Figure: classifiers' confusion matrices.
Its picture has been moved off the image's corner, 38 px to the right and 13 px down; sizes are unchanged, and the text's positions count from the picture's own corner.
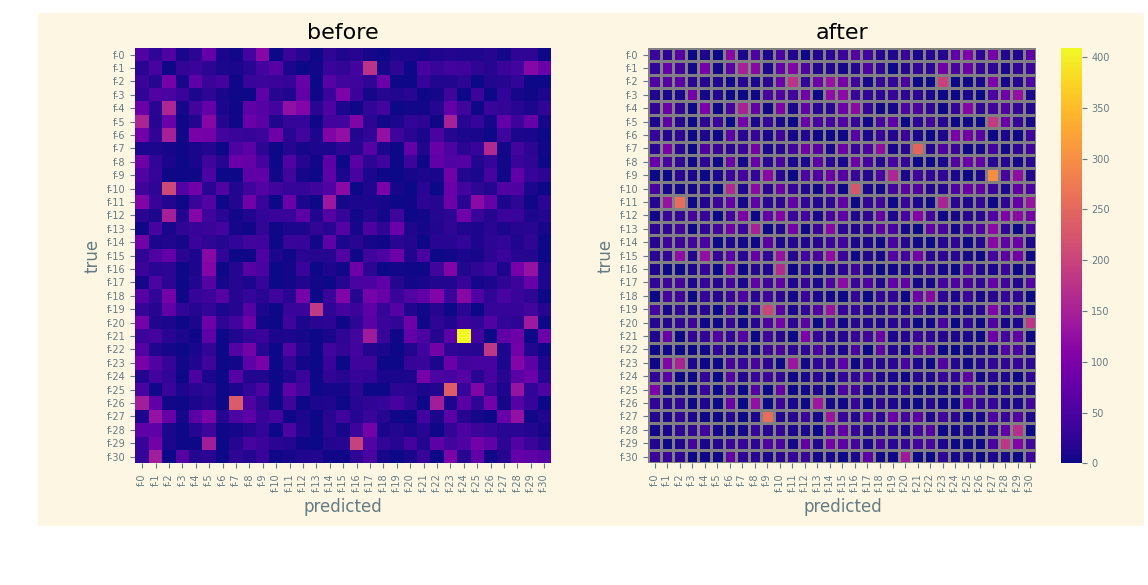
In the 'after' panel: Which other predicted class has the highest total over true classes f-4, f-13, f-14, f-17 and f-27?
f-9
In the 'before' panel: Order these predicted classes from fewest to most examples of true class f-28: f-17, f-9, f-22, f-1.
f-22, f-9, f-1, f-17
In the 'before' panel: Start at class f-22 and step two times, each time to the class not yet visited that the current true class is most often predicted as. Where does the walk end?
f-7
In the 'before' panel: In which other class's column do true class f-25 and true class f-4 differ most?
f-23
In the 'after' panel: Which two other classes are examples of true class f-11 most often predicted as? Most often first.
f-2, f-23
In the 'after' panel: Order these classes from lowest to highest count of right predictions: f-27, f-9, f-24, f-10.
f-24, f-27, f-10, f-9
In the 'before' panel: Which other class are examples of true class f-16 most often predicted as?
f-29
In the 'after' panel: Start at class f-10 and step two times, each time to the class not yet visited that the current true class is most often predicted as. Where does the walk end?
f-6
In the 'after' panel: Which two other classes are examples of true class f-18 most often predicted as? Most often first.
f-22, f-21
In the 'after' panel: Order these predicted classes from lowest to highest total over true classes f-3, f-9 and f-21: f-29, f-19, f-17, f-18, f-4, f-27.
f-4, f-17, f-18, f-19, f-29, f-27
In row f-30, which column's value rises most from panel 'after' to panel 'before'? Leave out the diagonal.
f-1
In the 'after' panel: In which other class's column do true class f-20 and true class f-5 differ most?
f-30
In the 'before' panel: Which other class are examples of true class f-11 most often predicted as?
f-14
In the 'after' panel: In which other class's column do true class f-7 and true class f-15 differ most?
f-21
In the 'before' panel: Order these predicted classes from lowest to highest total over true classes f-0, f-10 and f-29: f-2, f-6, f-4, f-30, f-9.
f-30, f-6, f-4, f-9, f-2
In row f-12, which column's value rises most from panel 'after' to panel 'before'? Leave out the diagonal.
f-2
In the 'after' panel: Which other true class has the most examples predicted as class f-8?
f-13
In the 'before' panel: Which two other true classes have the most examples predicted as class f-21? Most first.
f-24, f-18
